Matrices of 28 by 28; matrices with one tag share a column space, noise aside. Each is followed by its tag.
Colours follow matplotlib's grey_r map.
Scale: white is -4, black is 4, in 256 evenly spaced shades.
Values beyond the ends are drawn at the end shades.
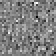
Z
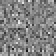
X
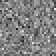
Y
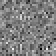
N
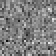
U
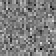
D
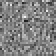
Z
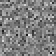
Y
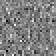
U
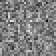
Z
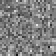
X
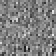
X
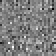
D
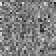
Z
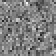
Z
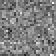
U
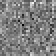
Z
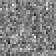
D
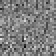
D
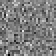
U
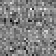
U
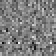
D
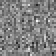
D
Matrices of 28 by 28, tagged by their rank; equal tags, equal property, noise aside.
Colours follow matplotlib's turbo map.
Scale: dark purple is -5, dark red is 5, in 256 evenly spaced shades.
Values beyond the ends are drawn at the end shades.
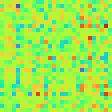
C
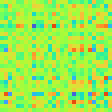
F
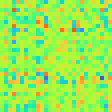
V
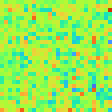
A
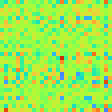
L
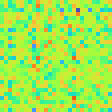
V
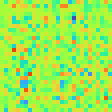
C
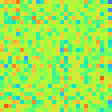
V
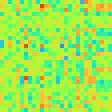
V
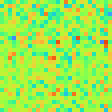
A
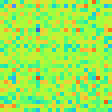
C
